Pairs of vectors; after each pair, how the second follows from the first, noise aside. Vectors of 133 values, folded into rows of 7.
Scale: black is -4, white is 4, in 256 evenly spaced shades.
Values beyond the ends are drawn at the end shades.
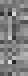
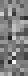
negated.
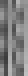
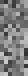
sign-scrambled.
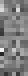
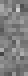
shrunk.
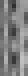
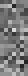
sign-scrambled.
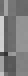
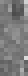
reversed, partly zeroed.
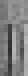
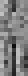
wrapped around.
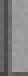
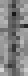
wrapped around.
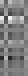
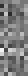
wrapped around.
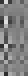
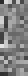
sign-scrambled.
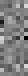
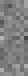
shrunk.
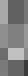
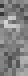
reversed, partly zeroed.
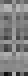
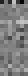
reversed, partly zeroed.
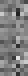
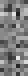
copied.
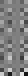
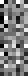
reversed, negated, scaled up.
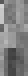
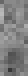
shrunk.
